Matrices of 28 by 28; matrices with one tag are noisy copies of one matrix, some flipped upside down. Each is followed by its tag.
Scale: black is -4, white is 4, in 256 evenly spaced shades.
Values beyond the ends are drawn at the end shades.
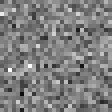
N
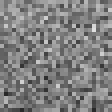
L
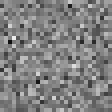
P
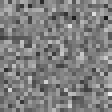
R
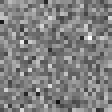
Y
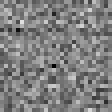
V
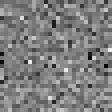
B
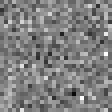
R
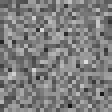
P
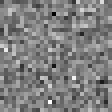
V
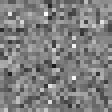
V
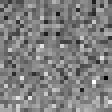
L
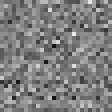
V
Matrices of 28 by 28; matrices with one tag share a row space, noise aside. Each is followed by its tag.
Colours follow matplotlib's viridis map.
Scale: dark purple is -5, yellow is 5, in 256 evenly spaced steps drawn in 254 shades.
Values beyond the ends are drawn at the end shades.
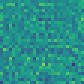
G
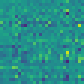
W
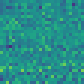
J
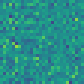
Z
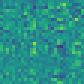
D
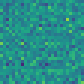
G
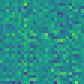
D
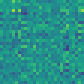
W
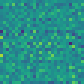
G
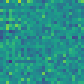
J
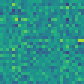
W
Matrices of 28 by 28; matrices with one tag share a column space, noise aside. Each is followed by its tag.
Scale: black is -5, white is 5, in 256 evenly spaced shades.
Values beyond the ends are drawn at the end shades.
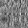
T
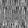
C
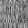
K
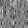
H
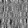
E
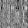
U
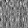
T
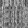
U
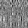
T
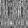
H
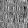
K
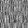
K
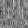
H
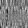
C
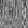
H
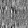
C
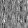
K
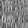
K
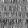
E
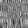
E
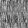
K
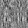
T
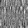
C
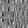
E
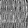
K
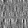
E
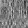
H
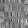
E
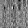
U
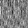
H
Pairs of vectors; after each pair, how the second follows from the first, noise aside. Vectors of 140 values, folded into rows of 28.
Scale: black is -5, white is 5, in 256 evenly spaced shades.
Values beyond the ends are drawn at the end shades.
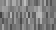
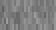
wrapped around, negated, shrunk.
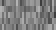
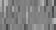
wrapped around, partly zeroed.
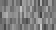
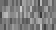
copied.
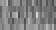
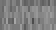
wrapped around, negated, shrunk.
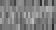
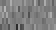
wrapped around, partly zeroed.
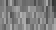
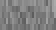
negated, shrunk.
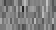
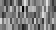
scaled up.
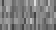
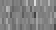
partly zeroed.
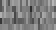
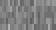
wrapped around, negated, shrunk.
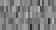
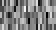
wrapped around, scaled up.
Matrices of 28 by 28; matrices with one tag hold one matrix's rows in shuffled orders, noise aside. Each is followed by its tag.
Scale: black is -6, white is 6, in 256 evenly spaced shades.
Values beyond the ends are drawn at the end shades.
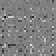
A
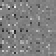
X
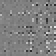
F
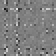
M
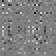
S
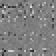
A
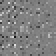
X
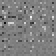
A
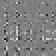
M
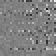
F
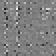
M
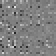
X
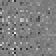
X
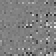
F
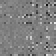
F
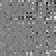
F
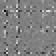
M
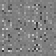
S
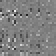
X
